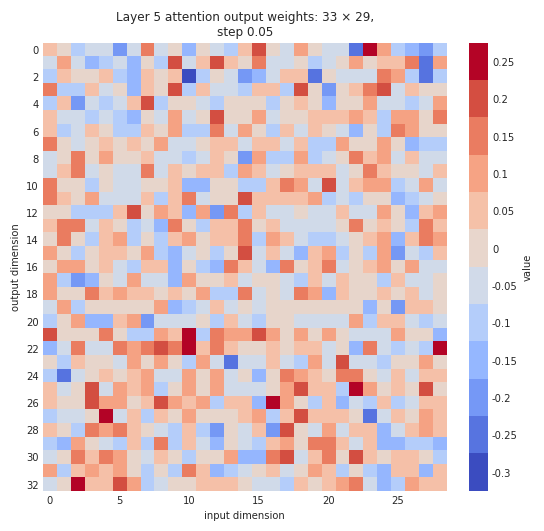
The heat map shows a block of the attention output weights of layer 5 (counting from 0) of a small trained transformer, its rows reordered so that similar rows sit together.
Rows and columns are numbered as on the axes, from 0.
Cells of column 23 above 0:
14
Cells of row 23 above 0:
8
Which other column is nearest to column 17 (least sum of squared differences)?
20
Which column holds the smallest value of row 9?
13
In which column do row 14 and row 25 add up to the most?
27
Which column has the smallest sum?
25
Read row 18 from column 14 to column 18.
0.15 -0.05 0 -0.05 0.15
